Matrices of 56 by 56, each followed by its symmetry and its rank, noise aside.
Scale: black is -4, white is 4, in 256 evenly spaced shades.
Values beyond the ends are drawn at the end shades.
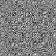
symmetric, rank eight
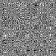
antisymmetric, rank eight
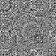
symmetric, rank eight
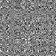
no symmetry, rank eight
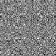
no symmetry, rank eight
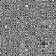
symmetric, rank eight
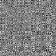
antisymmetric, rank eight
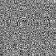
antisymmetric, rank eight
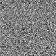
no symmetry, rank twelve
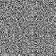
no symmetry, rank twelve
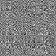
antisymmetric, rank eight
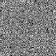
no symmetry, rank twelve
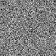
no symmetry, rank twelve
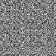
antisymmetric, rank eight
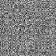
antisymmetric, rank eight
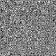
no symmetry, rank twelve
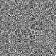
no symmetry, rank eight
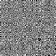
symmetric, rank eight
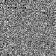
no symmetry, rank twelve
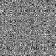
no symmetry, rank twelve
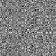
no symmetry, rank eight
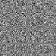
no symmetry, rank eight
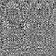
no symmetry, rank eight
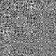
symmetric, rank eight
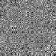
symmetric, rank eight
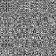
no symmetry, rank eight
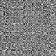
no symmetry, rank eight
